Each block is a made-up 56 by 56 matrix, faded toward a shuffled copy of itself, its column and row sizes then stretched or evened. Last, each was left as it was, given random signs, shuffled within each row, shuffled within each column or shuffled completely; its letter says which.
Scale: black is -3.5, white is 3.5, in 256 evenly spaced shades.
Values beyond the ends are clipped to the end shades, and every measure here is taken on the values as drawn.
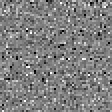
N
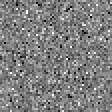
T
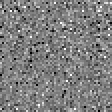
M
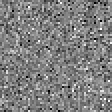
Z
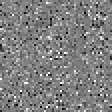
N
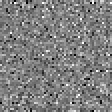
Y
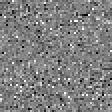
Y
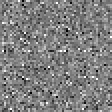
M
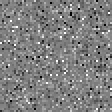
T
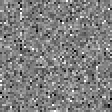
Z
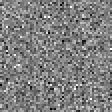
N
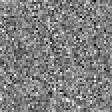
Z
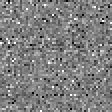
Y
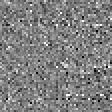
M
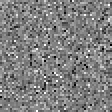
Z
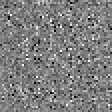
M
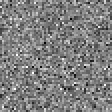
Y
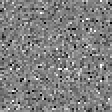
Y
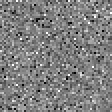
T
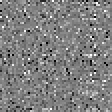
N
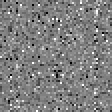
Z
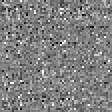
M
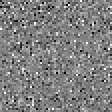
Y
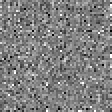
N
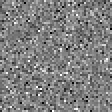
T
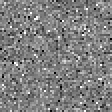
T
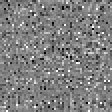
N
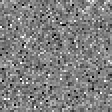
T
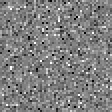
T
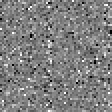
Z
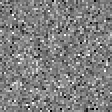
T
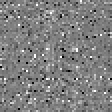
N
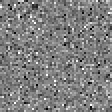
Z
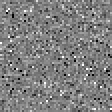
T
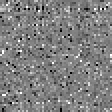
N
